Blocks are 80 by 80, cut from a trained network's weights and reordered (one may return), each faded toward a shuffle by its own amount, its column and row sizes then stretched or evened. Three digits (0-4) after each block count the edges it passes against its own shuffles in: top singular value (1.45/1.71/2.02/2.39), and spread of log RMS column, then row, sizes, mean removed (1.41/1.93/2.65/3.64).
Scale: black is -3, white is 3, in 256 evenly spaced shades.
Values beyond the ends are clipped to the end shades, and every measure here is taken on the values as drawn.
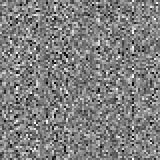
3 3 0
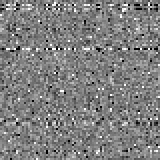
4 2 2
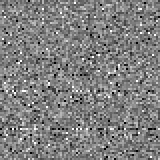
2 0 1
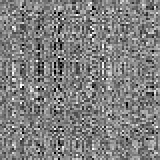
4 3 1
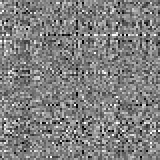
3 1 3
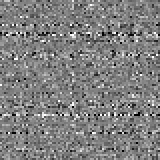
0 1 4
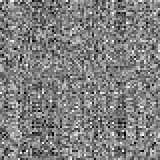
3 0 2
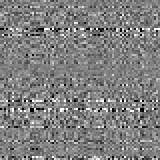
4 1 4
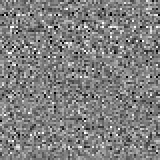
0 2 3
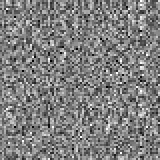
4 2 0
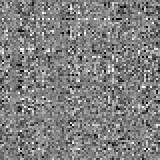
1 3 3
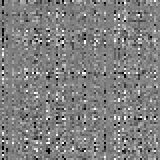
0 4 3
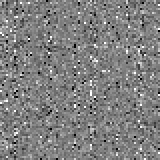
0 3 0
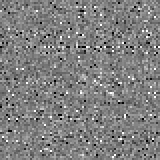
1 1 2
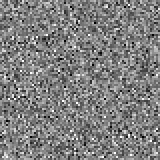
1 0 1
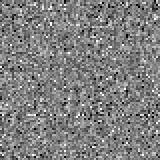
1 2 1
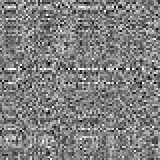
4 0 2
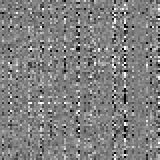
3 4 2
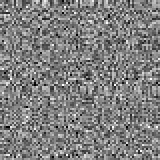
4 0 2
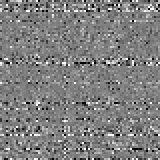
3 2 4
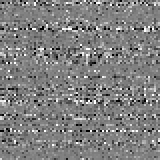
3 1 4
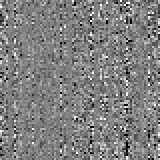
0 4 1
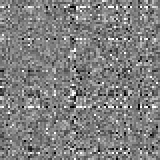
4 3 2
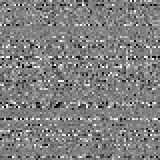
1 0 4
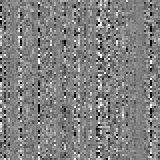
3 4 0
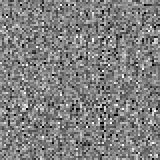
1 2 2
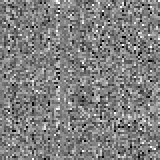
0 3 0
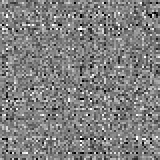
2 2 3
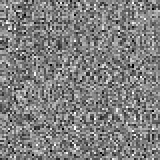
3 1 0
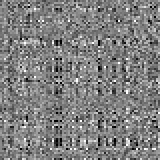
4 2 3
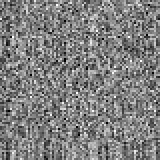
3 0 0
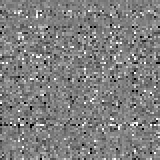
0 2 3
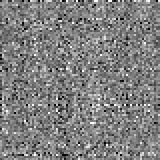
1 1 3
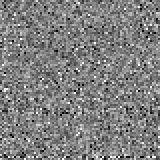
1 0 1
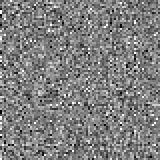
2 1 0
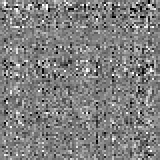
0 3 3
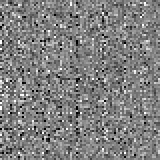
1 3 2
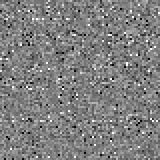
0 1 1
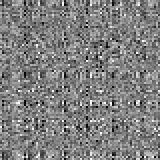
4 2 3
